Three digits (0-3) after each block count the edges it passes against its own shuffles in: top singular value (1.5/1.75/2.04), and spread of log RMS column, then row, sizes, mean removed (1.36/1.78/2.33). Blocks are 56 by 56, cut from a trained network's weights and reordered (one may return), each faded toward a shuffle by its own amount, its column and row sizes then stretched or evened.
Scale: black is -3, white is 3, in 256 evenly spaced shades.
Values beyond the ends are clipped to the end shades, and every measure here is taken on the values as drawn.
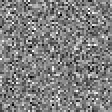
2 2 0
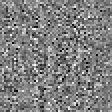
1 2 1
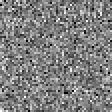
0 0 0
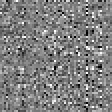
2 3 2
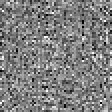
0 3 0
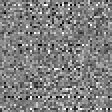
1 2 3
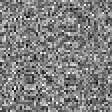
2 0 0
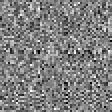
2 1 1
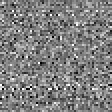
0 1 3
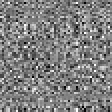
3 2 3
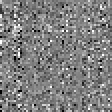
0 3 2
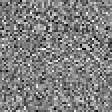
2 0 1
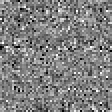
0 1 2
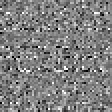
1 1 3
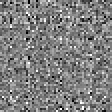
1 2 2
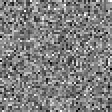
1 0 0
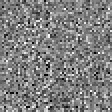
0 2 2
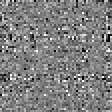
1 3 3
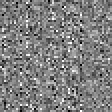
0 3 0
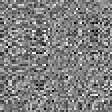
3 1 3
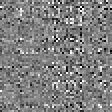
2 3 3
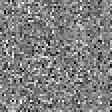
0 2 1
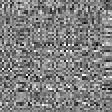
3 0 3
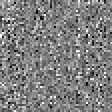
0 3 1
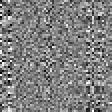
3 3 0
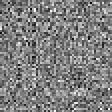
3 1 1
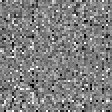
0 3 2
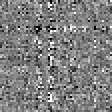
2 3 3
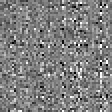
2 3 2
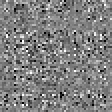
0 3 3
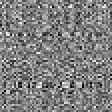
3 0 3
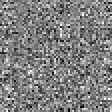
2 2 0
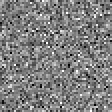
0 0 1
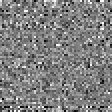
1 1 3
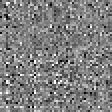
1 2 3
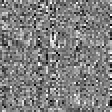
2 3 0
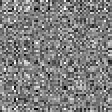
3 2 2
